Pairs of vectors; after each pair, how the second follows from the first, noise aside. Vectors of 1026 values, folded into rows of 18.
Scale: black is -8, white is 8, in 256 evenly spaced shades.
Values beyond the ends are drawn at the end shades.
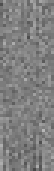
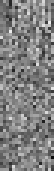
wrapped around, negated, scaled up.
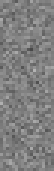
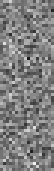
wrapped around, negated, scaled up.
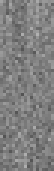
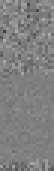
reversed, negated, partly zeroed.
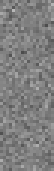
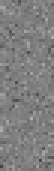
reversed, negated, partly zeroed.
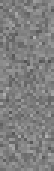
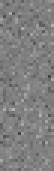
reversed, negated, partly zeroed.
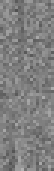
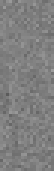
wrapped around, shrunk.
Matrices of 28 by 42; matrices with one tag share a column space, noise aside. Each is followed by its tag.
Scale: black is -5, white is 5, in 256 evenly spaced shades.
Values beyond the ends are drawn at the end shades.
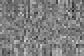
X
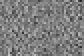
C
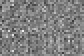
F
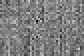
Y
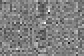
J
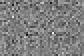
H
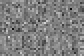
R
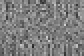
X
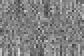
X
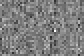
R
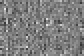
R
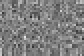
X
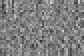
X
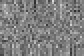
X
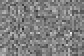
C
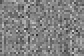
F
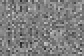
J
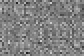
J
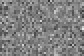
C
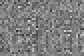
F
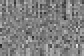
X
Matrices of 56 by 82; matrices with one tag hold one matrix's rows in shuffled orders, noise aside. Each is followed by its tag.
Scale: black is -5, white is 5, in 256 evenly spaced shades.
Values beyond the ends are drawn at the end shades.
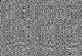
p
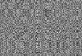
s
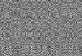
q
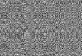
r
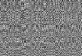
r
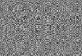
s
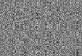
s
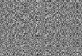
s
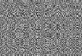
s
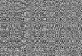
r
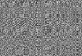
s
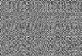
p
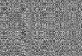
r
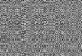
r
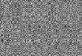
q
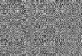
r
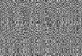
s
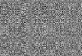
r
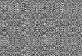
r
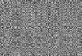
q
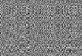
p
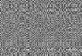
p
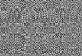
r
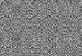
q
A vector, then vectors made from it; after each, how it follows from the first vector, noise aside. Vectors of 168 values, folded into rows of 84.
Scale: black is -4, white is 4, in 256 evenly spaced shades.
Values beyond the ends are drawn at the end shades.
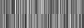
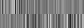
negated, partly zeroed.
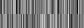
reversed.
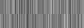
negated, shrunk.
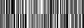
scaled up.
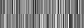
reversed.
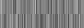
reversed, negated, shrunk.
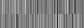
wrapped around, negated, partly zeroed.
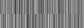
negated, shrunk.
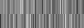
wrapped around, negated, partly zeroed.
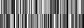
scaled up.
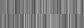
wrapped around, shrunk.
